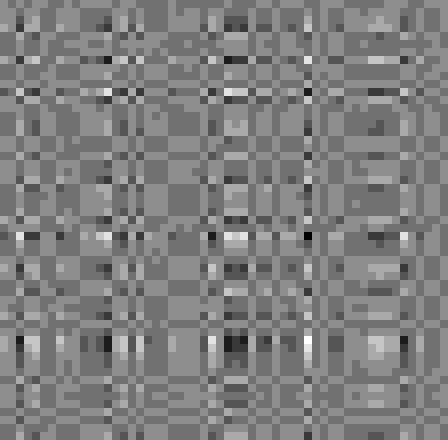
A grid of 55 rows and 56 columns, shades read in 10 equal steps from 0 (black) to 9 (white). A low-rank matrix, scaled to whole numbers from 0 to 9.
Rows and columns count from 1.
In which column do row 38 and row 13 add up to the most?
39
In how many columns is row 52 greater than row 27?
3
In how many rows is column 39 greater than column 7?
27
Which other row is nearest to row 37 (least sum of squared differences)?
24
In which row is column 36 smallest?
43
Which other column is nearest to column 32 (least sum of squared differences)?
53
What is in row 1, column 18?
4
